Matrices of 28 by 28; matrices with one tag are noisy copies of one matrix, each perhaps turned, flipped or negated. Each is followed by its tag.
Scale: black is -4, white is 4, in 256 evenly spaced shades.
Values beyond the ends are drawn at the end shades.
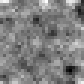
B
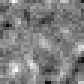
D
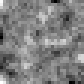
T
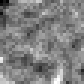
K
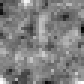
T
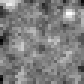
B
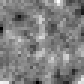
T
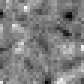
D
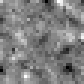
D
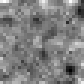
B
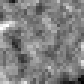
K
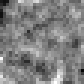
K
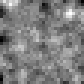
B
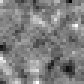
D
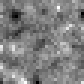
D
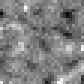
D
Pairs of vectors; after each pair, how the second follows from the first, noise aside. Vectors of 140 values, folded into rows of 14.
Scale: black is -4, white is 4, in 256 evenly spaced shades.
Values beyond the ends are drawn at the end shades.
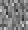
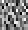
wrapped around, negated, scaled up.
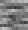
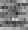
reversed.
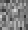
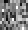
wrapped around, negated, scaled up.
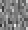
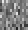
wrapped around.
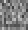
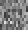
shuffled.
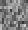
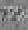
partly zeroed.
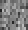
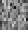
reversed.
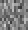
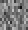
copied.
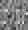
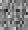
negated.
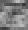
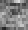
copied.
